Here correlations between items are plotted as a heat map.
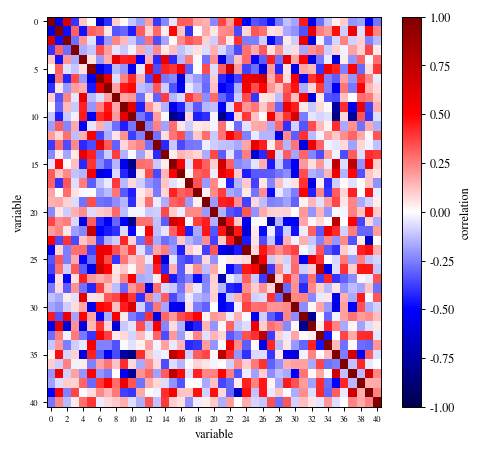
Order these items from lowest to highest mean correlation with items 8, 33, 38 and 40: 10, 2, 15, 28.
28, 15, 2, 10
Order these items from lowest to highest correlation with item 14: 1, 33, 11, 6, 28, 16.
33, 6, 11, 28, 1, 16
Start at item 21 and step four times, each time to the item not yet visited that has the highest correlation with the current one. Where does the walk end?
39
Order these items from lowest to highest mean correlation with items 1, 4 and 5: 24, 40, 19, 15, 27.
24, 19, 15, 27, 40
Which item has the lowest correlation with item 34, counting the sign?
26
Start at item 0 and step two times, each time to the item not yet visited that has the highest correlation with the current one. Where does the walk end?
31
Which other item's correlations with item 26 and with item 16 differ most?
6
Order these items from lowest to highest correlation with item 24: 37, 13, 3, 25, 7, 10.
37, 25, 13, 3, 10, 7
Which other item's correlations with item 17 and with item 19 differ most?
22
